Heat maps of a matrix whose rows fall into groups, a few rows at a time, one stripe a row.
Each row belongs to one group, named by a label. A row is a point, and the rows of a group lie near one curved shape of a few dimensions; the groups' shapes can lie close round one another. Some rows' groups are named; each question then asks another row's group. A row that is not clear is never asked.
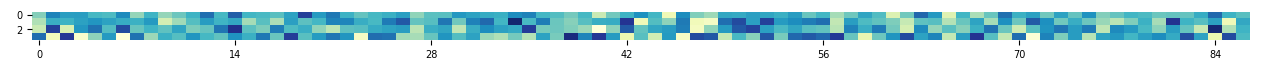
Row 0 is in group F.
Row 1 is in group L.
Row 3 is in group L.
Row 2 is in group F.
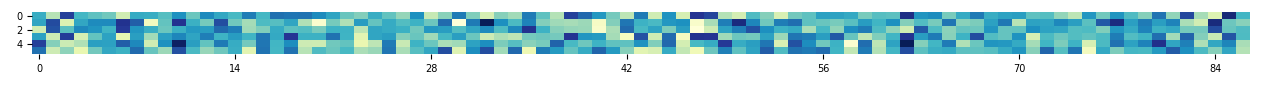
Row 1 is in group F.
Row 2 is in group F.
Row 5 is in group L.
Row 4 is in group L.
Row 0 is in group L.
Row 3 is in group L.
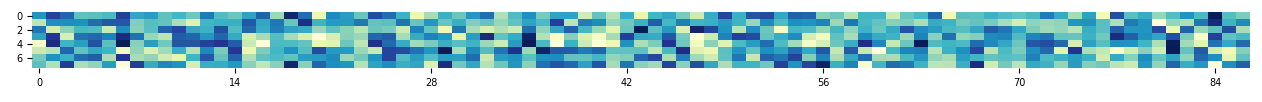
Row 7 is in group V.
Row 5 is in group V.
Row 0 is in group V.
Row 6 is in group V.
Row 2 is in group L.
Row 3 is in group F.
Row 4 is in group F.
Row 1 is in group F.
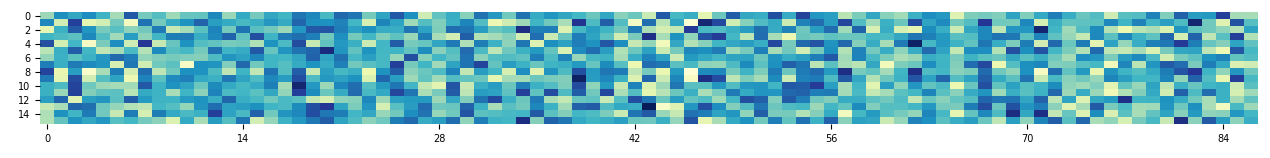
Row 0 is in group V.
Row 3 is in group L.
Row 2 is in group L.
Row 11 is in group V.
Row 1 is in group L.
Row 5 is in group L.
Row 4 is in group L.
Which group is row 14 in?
L
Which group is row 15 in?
V
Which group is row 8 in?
L
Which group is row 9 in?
L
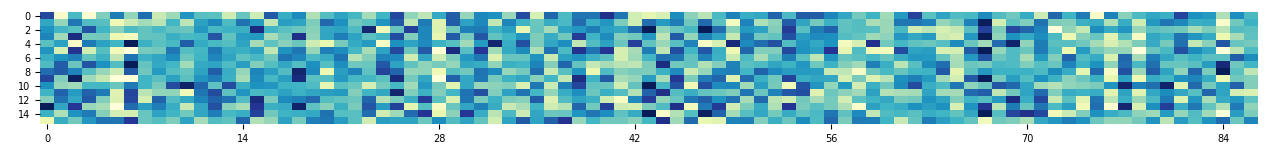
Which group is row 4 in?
L
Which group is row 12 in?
L
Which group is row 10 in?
L
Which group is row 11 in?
V
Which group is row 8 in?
V
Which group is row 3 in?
V
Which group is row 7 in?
V
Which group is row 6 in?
V
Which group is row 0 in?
L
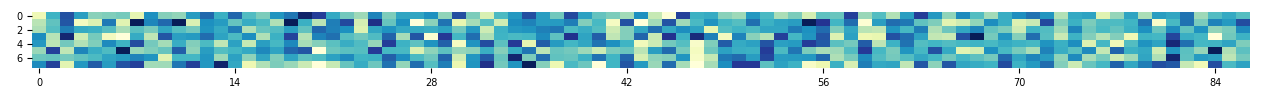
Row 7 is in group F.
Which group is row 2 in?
V
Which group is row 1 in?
V
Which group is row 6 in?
L
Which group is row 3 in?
V
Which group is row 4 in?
L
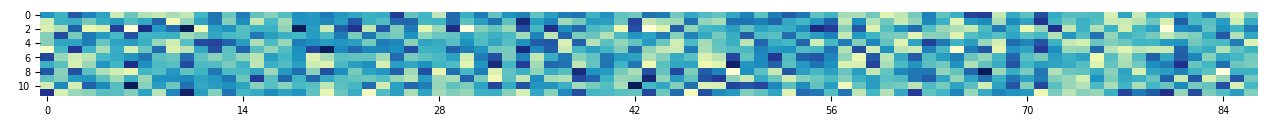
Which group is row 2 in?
V
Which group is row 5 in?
L
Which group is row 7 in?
L
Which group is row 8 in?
V
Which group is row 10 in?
L
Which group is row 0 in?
V
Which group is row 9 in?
L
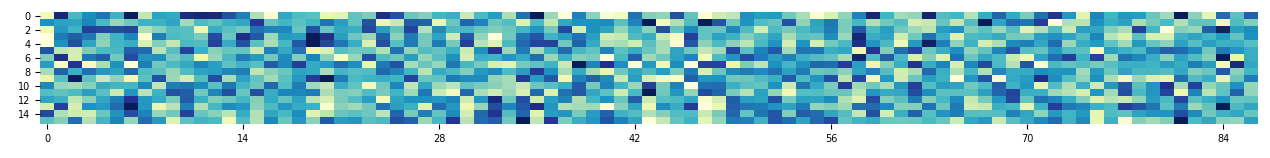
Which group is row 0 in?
F
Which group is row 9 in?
L
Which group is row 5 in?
L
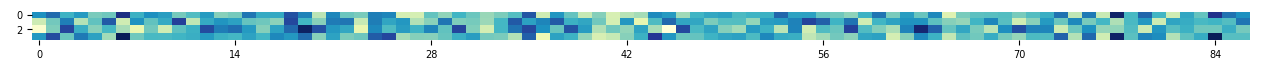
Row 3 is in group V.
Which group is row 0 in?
V
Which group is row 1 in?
V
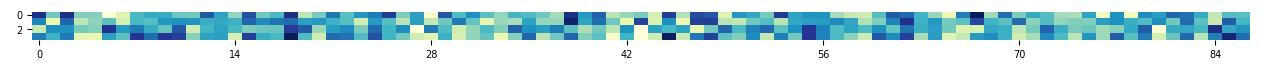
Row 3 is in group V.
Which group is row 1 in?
L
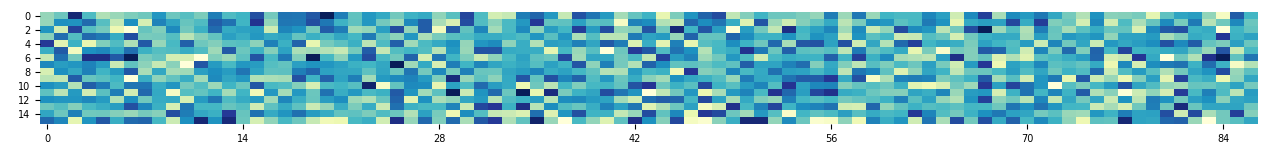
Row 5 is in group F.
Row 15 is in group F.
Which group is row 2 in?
V
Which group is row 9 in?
V
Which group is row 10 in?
F
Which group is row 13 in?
L
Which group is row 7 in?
V
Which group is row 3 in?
F
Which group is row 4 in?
L
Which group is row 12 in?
V
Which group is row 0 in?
L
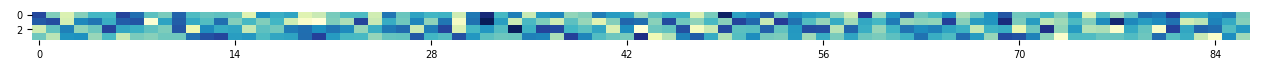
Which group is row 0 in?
L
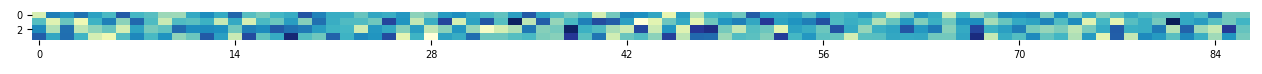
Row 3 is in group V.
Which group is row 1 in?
L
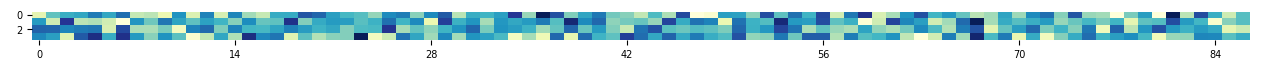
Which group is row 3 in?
F
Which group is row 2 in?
V
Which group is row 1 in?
V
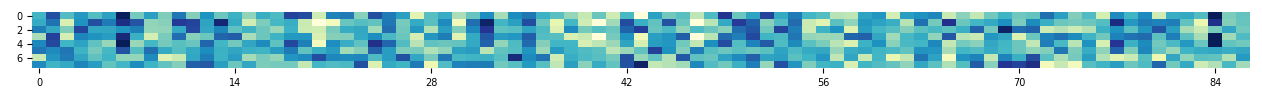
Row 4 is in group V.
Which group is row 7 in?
F
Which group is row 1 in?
F
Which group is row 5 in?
V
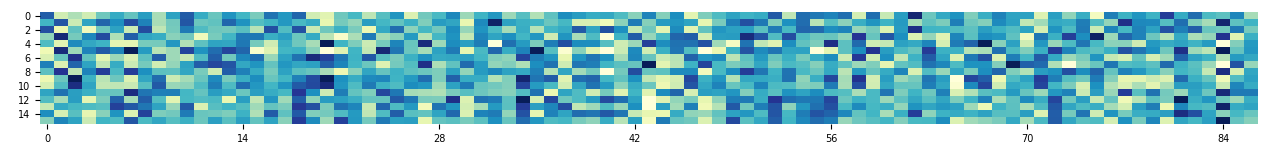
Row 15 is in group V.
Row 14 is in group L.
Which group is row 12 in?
L
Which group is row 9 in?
L
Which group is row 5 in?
F
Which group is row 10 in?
L
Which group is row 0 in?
L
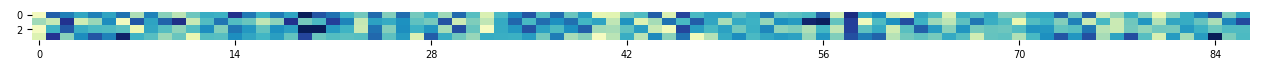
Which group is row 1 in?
V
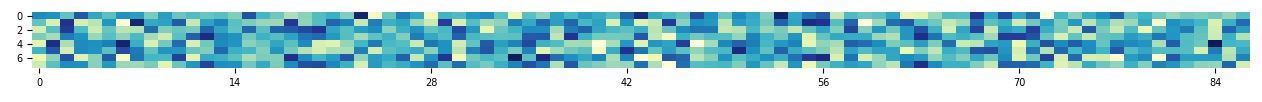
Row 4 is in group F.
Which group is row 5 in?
F
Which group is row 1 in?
V
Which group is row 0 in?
F
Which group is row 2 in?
L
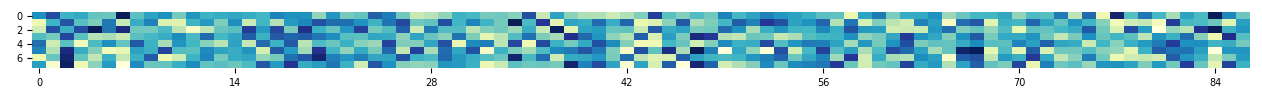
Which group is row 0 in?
V
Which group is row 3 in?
L
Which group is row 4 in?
L
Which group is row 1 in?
L
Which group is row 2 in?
F
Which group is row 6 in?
L
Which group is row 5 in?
V
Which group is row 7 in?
L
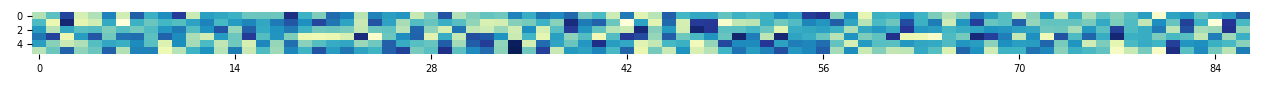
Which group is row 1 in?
L
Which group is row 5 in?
L
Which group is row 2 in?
L
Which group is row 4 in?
L
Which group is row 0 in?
V
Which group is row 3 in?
F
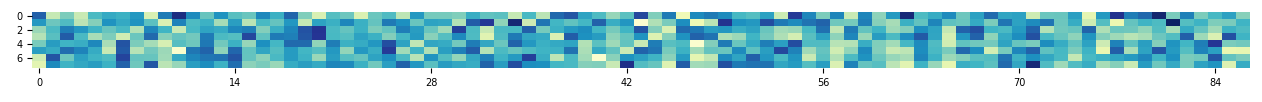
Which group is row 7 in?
L
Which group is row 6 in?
F
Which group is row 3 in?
L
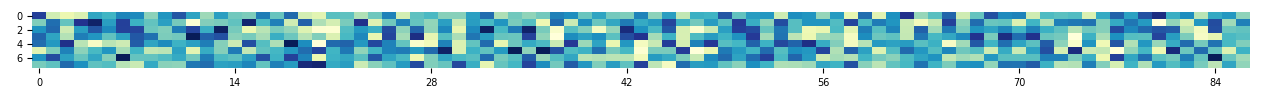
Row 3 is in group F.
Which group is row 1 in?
F
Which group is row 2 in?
F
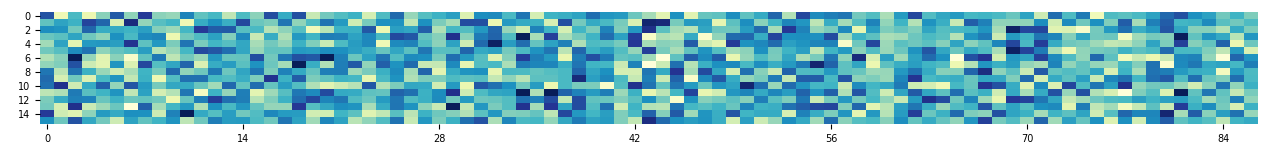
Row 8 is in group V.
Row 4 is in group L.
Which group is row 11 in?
V
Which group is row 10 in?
F
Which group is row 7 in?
V
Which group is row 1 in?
V
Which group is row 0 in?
L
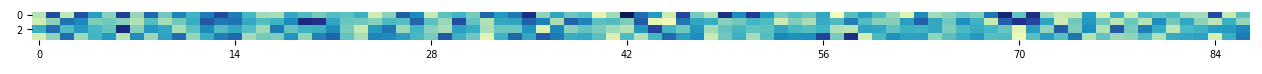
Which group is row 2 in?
V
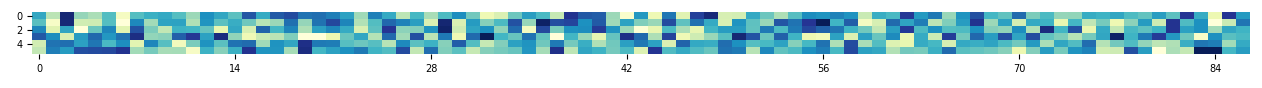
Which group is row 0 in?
L
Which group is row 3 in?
F
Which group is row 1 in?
V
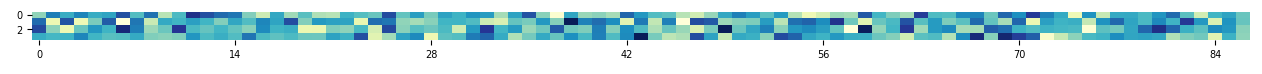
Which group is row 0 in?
F
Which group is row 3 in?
F
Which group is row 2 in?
L
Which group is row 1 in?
L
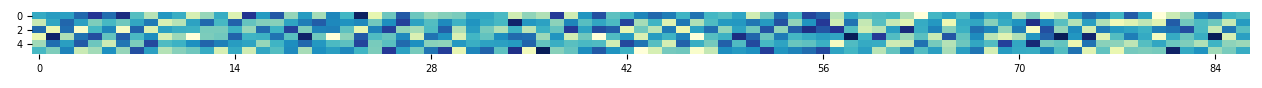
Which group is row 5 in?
L
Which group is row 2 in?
L
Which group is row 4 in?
L
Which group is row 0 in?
F
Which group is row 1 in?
L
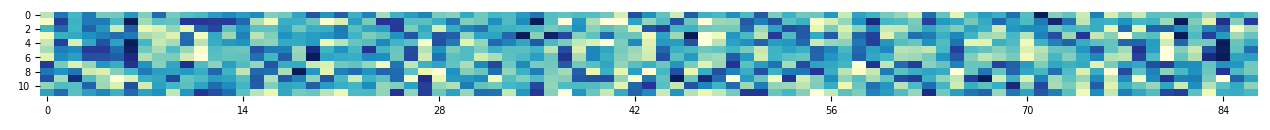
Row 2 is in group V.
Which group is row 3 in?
V
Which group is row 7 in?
L
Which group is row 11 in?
F
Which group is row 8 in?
V
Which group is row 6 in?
F
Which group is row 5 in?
F
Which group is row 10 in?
L
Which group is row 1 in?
F
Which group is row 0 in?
L
